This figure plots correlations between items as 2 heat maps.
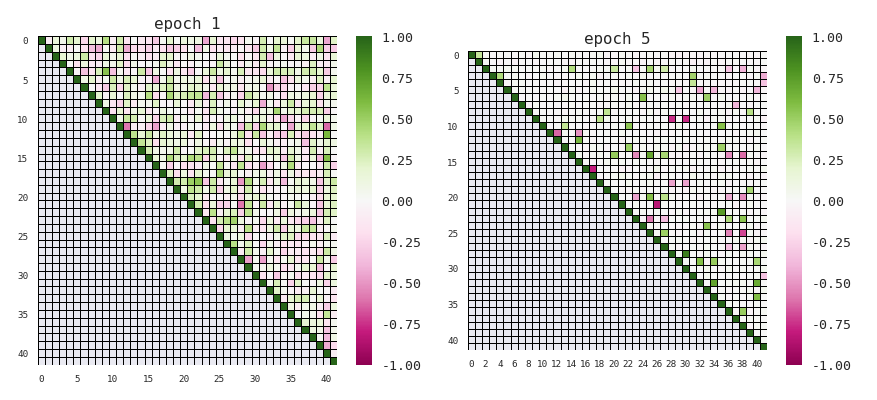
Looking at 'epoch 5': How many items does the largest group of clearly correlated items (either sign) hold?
8
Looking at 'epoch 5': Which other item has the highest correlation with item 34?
32
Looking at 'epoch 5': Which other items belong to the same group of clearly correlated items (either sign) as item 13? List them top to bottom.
10, 22, 35
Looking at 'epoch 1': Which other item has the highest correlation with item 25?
17
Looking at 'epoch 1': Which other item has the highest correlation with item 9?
4
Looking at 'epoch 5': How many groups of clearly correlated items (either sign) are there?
12
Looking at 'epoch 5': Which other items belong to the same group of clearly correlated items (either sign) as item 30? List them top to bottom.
9, 18, 28
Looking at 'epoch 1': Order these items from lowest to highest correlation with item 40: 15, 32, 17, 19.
32, 19, 17, 15
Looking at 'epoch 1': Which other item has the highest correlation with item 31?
11
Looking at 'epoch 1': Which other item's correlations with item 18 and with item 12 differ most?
28
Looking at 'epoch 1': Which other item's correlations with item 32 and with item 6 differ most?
2
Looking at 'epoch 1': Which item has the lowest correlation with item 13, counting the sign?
37
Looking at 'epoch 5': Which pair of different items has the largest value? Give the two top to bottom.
28, 30
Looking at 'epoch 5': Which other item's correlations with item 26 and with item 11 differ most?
21
